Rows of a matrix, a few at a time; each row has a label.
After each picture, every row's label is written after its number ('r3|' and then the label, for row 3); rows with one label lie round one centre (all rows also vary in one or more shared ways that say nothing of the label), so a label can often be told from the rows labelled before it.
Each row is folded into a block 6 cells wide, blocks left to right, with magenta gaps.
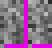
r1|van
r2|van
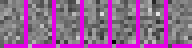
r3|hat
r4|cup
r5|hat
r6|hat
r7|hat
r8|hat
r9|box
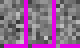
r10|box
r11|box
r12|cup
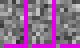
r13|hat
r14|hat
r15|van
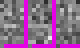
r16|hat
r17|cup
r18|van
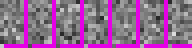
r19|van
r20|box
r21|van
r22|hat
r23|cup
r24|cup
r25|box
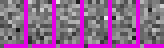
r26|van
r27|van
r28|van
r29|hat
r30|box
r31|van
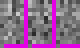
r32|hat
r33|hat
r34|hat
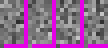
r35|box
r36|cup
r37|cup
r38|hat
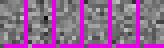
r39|box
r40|hat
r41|hat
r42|box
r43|van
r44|box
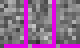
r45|van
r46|hat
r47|van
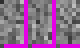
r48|box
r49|box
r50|box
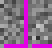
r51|cup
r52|van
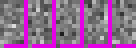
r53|cup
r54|hat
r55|hat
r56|hat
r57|cup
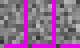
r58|van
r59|van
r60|box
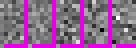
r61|hat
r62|van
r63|box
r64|hat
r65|van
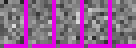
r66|cup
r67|cup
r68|hat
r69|van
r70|box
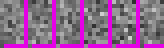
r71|box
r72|cup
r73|van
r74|hat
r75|van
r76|van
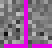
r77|hat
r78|box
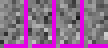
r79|hat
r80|cup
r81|cup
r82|cup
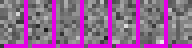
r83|box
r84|van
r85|hat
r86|box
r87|cup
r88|box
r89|box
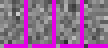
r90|hat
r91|van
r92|hat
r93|box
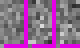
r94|van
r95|cup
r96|cup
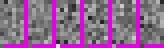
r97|cup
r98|van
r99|hat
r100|hat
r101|hat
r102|box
